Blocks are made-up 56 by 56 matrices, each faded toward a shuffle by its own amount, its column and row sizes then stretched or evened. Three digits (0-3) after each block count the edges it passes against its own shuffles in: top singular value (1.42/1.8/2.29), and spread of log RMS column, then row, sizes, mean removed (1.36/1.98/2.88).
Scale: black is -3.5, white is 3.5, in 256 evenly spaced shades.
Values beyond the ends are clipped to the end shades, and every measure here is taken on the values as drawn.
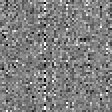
2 2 0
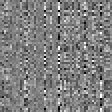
3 3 0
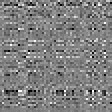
3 1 3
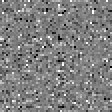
1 1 1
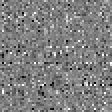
2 1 2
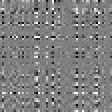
3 3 3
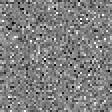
1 0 0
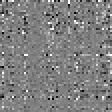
0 3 2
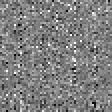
1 2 0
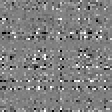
1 2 3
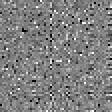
2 1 0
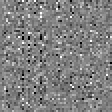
0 2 1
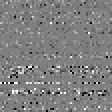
1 0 3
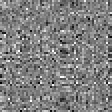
3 1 1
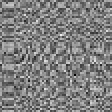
3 0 1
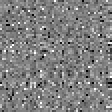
2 1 1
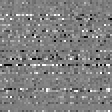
1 0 3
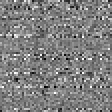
2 0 3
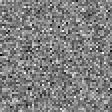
1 0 0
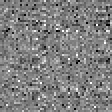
2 1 1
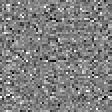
2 0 1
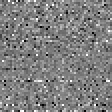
0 0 2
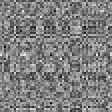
3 0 2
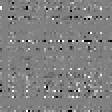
1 2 3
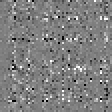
1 3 2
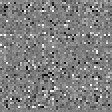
1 1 2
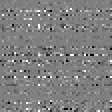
1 1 3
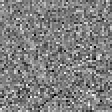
1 0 1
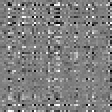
3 3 3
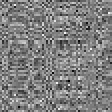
3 2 0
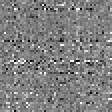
2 1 2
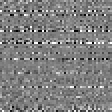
3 0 3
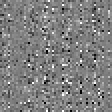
0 3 1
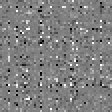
0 2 2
